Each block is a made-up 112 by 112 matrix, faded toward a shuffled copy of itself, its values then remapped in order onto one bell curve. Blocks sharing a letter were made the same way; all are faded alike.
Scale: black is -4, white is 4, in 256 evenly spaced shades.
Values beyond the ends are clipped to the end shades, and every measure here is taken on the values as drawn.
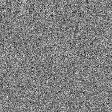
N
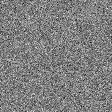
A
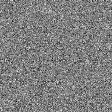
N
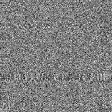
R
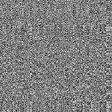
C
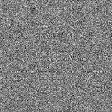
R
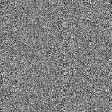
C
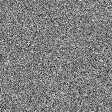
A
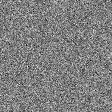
A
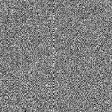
C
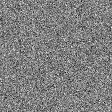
A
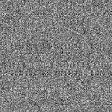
R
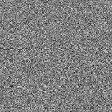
R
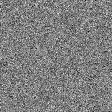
A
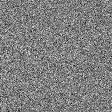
A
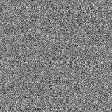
R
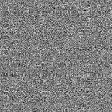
R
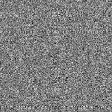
R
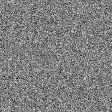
N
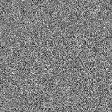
R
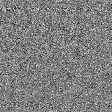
N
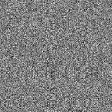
C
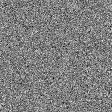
A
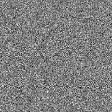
R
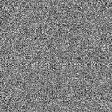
R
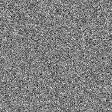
N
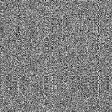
C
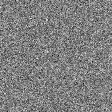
A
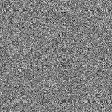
R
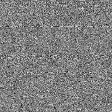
N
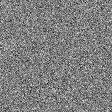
A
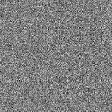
R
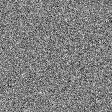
A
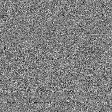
N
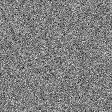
A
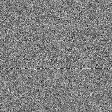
N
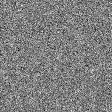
A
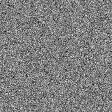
A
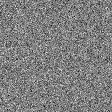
A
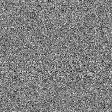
N
